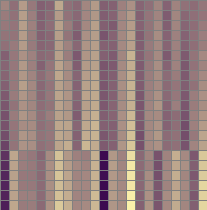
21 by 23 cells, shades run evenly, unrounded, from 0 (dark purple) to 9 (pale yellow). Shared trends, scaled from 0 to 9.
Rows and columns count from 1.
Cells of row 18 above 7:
3
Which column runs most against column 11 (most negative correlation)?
1
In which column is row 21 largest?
15
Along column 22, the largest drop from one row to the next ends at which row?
16
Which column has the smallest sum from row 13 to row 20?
12
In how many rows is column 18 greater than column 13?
15
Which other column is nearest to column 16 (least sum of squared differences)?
5
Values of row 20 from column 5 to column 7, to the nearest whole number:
4 5 7
